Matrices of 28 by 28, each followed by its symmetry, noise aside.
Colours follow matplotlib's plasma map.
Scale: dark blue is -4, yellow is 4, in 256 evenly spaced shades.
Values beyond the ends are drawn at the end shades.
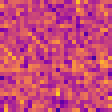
antisymmetric.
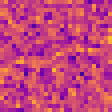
same after a half turn.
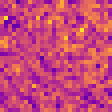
symmetric across the other diagonal.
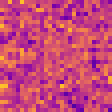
mirrored top to bottom.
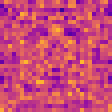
mirrored left to right.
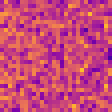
mirrored top to bottom.
